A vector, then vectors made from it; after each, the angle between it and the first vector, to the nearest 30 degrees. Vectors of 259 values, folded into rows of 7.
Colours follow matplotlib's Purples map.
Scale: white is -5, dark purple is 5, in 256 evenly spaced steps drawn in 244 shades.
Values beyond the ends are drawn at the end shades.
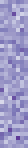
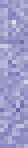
60 degrees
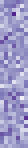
60 degrees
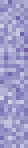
90 degrees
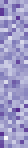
90 degrees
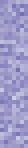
150 degrees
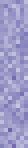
60 degrees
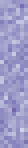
90 degrees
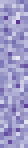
60 degrees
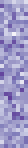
90 degrees
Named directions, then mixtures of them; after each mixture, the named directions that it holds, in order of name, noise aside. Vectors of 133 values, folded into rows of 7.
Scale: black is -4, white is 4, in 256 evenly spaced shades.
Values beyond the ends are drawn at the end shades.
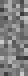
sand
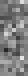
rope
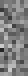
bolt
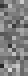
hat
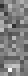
bolt, hat.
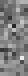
bolt, rope.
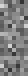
hat.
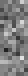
rope.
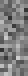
bolt, sand.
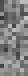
hat, rope, sand.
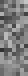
bolt, rope, sand.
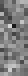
bolt, hat, rope.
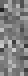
bolt, sand.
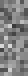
bolt.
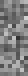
hat, rope, sand.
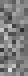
bolt.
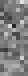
bolt, hat, rope.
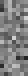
hat, sand.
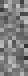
bolt, sand.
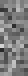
bolt.
